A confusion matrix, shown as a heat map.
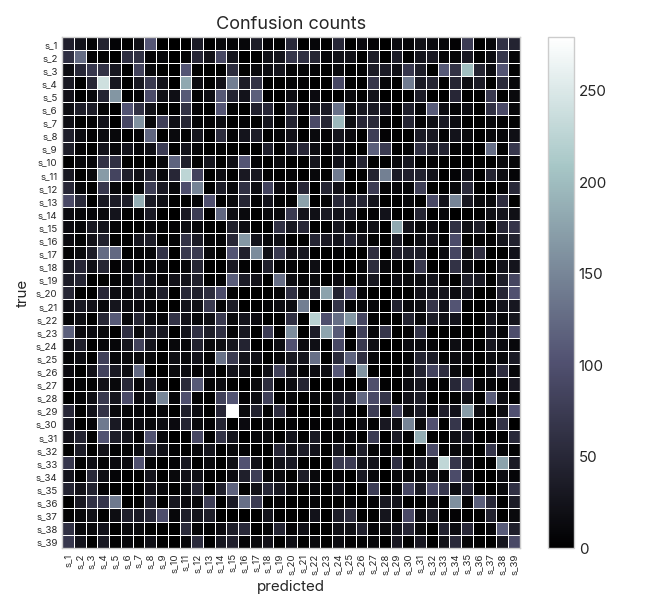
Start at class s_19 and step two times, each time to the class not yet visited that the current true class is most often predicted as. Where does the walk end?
s_29
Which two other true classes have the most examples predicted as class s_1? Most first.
s_23, s_13
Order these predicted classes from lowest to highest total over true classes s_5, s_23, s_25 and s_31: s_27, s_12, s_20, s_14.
s_27, s_12, s_20, s_14
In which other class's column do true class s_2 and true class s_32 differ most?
s_14
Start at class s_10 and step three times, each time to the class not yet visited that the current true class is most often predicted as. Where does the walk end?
s_17
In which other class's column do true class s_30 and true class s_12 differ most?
s_32
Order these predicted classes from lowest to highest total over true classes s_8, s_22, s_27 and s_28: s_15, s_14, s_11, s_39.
s_39, s_15, s_11, s_14
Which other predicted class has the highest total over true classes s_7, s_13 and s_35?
s_24
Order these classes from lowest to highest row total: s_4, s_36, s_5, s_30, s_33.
s_30, s_5, s_36, s_33, s_4
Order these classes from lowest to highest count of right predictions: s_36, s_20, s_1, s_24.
s_1, s_20, s_24, s_36
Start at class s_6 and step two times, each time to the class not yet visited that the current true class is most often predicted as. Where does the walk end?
s_20
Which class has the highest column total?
s_4
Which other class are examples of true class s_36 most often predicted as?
s_34
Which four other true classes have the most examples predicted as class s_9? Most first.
s_28, s_37, s_7, s_17
